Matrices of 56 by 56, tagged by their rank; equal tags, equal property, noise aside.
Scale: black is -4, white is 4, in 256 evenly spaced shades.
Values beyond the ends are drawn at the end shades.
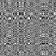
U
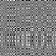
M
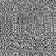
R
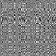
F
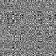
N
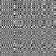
M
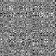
R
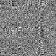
N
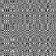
M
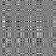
M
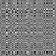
M
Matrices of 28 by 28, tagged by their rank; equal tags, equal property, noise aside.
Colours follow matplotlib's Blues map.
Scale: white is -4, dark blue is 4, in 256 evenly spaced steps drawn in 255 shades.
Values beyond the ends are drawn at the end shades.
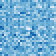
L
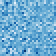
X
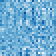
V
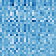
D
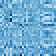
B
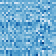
X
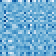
B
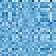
D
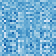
B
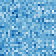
X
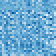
X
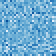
L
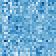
B
